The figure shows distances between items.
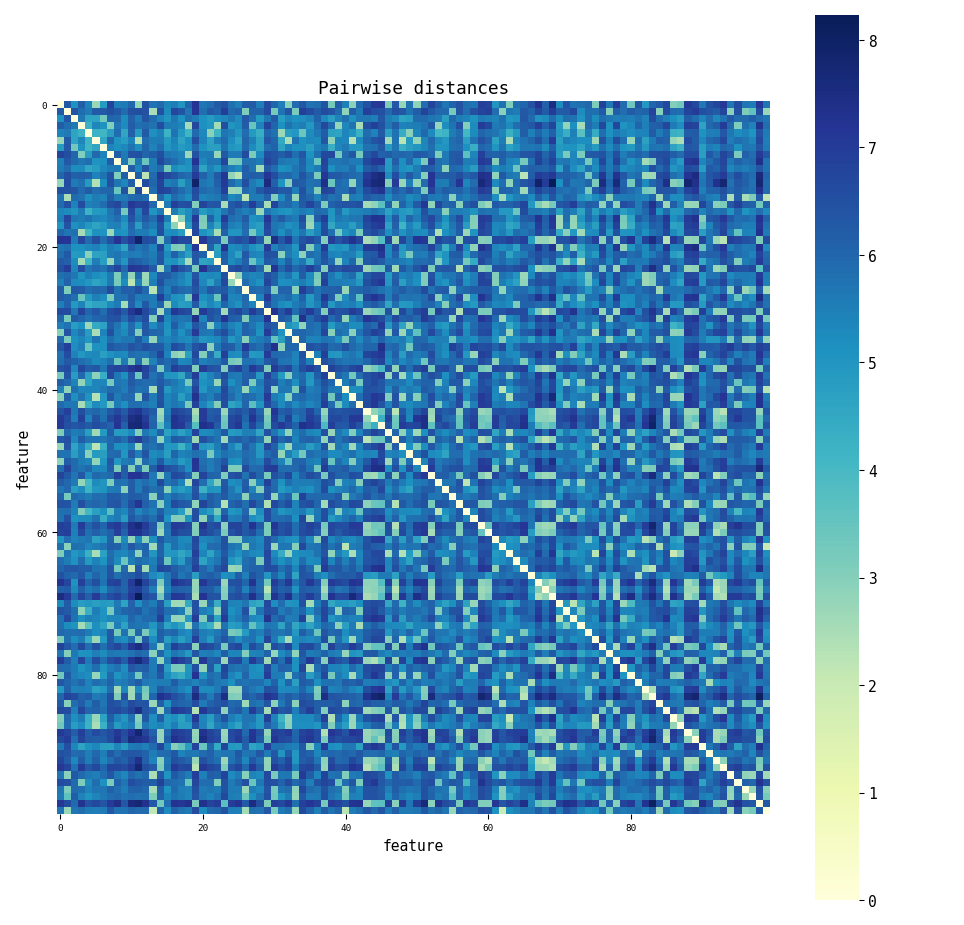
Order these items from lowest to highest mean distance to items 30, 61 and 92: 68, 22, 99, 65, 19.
99, 68, 65, 19, 22
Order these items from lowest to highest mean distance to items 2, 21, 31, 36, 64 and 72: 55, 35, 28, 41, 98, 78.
28, 35, 41, 55, 78, 98
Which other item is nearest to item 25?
10
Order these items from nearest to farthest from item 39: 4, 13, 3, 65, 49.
3, 4, 49, 13, 65
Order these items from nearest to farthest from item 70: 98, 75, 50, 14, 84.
75, 50, 84, 14, 98
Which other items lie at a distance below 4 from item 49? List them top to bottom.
4, 21, 31, 34
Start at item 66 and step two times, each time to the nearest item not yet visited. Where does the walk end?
91
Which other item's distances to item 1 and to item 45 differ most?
89
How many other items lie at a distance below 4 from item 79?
8
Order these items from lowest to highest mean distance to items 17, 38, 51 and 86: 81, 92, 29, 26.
81, 26, 92, 29
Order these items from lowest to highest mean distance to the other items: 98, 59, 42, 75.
75, 42, 59, 98
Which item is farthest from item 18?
98
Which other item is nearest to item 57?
53
